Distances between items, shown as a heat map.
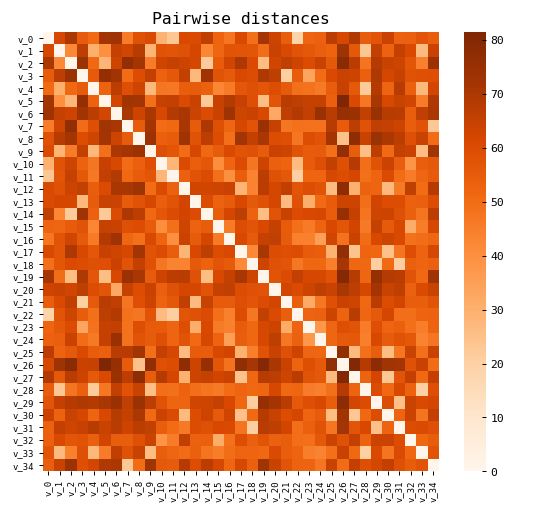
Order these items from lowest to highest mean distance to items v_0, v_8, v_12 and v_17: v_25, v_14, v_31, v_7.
v_25, v_31, v_7, v_14
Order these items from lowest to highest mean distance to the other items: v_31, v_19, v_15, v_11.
v_11, v_15, v_31, v_19
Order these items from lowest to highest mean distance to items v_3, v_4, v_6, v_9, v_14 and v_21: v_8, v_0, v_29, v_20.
v_20, v_0, v_8, v_29
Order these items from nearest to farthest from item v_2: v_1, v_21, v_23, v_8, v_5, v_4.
v_5, v_1, v_4, v_23, v_21, v_8
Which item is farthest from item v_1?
v_26
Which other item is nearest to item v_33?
v_28
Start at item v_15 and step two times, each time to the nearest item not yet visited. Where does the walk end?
v_10
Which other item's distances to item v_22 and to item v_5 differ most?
v_0
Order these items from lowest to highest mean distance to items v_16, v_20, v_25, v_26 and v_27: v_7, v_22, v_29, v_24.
v_24, v_22, v_7, v_29
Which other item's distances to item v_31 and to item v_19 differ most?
v_29
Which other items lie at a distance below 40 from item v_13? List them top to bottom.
v_3, v_21, v_23
